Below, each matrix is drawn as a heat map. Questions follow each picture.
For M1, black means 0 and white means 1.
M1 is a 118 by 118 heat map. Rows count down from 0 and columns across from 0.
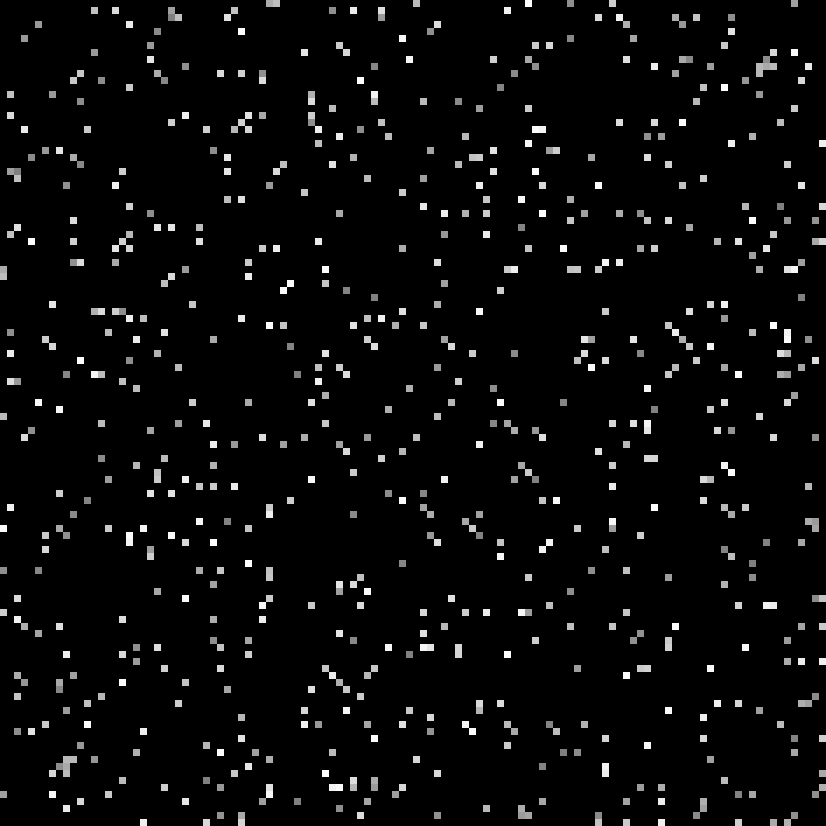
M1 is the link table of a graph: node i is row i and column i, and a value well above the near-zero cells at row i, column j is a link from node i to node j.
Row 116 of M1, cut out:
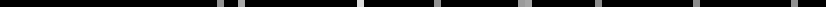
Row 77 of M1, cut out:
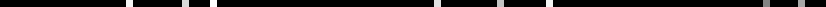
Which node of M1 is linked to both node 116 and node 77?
node 62
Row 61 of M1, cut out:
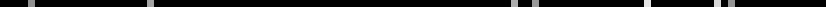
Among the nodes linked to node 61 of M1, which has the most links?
node 92
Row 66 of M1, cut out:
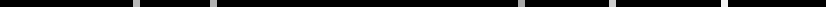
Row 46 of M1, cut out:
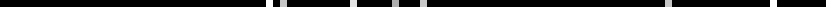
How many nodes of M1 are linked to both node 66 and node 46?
0
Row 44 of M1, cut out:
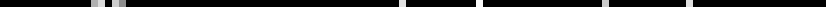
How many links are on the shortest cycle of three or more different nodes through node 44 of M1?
4
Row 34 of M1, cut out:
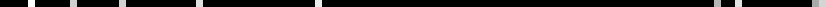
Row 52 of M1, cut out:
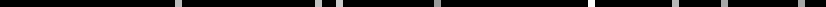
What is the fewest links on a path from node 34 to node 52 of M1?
2
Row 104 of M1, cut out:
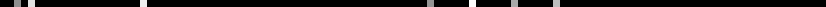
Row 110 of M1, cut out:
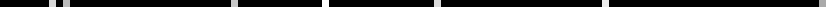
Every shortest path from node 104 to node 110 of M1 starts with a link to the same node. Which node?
node 20
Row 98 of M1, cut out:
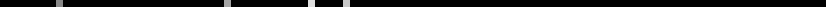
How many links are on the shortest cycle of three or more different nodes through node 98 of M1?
5
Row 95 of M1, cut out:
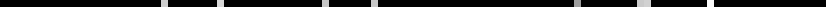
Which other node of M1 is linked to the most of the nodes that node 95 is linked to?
node 112
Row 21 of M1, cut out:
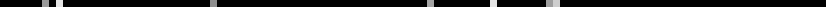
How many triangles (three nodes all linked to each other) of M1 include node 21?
2
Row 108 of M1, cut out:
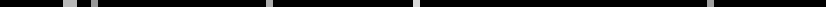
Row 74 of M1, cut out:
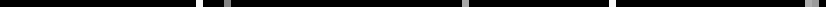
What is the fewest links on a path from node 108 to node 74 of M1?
3
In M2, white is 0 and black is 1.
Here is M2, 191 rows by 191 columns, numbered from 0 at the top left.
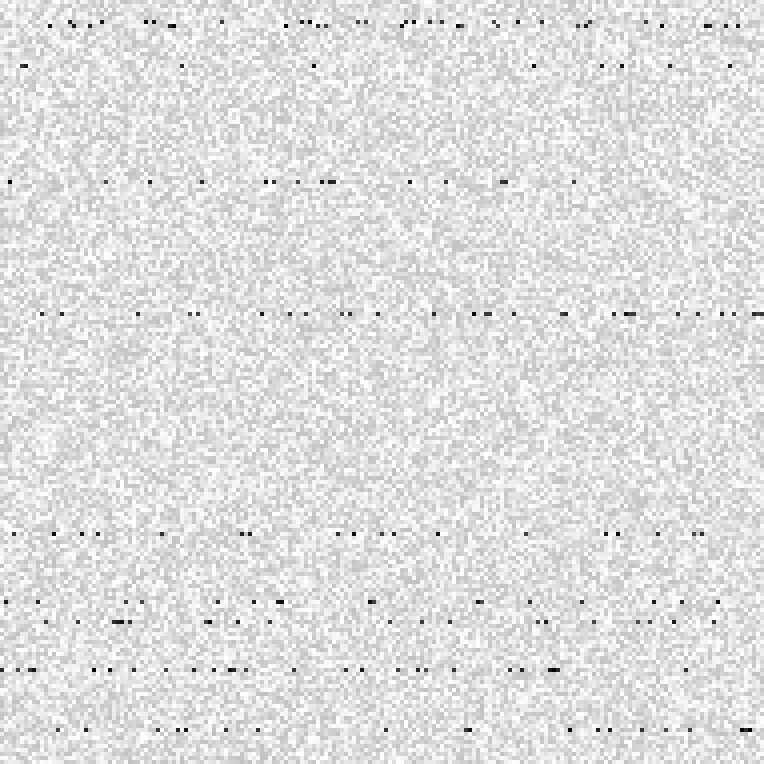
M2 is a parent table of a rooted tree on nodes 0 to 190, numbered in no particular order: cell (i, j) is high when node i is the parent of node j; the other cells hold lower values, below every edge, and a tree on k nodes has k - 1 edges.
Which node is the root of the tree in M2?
16
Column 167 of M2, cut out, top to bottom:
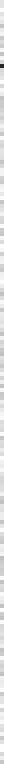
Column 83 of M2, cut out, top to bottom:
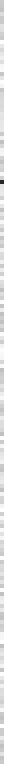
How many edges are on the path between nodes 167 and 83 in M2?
3
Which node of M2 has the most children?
78
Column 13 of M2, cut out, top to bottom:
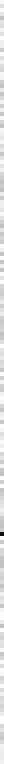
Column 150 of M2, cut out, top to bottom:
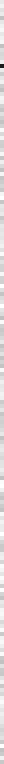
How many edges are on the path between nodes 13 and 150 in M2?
3
